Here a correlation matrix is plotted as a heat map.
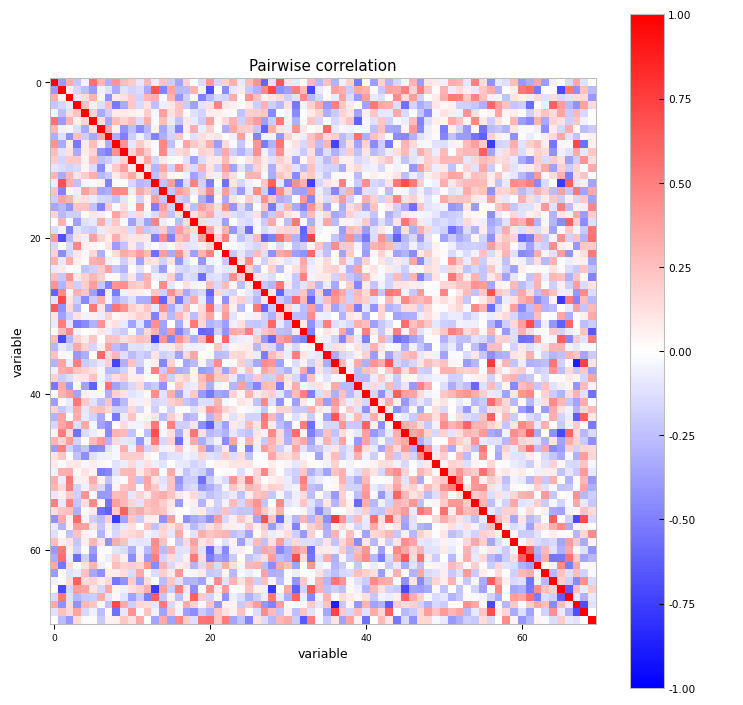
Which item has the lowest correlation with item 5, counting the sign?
39
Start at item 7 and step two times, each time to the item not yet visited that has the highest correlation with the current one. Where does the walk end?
47
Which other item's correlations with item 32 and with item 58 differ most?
69
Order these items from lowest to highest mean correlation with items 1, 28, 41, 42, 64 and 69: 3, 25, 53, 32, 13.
53, 25, 32, 13, 3
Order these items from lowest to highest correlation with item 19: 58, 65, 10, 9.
10, 65, 9, 58
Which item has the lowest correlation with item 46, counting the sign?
16
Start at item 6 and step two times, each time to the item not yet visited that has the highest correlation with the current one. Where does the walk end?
31
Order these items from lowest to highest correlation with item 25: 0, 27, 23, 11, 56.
11, 27, 56, 0, 23
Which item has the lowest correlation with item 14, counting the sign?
28
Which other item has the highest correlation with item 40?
44
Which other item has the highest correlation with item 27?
56
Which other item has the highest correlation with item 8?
67
